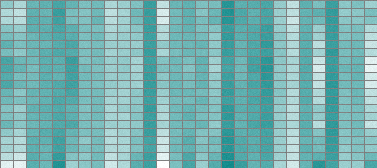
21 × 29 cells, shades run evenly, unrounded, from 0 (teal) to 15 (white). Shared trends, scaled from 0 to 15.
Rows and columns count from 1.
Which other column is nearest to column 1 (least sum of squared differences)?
2
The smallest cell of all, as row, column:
21, 18
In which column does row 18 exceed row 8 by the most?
1
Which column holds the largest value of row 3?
13
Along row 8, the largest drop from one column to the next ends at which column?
26
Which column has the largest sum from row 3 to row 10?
29
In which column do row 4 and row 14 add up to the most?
23
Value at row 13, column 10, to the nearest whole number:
9
